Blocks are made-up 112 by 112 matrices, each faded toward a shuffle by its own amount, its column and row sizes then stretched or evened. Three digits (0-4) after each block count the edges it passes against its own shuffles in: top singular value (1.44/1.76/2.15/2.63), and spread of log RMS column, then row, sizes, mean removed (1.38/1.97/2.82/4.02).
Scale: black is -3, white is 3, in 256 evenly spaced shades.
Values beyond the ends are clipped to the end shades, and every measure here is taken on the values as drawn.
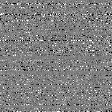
0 1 4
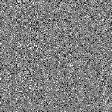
2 2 1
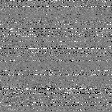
1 0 4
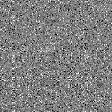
3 1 1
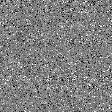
0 1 2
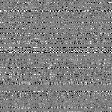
4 1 4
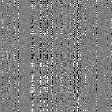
4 4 2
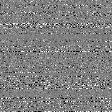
0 0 4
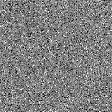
2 1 0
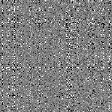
3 3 2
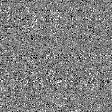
1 1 2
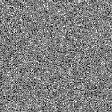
3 1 1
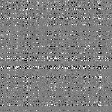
3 3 4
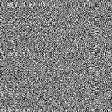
4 1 1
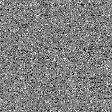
1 1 2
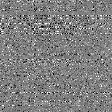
3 1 3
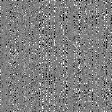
2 4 1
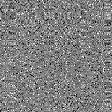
4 0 0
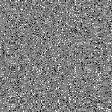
3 1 0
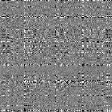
4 3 4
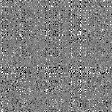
3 3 3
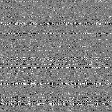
4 1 4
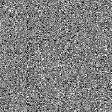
2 2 1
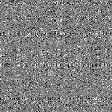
3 0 2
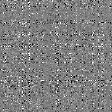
1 3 3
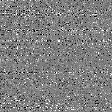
3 1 3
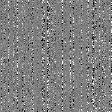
1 4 0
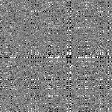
4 3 3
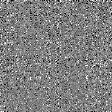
1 3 2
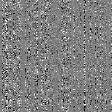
2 4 1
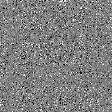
0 2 2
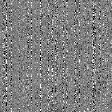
2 4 0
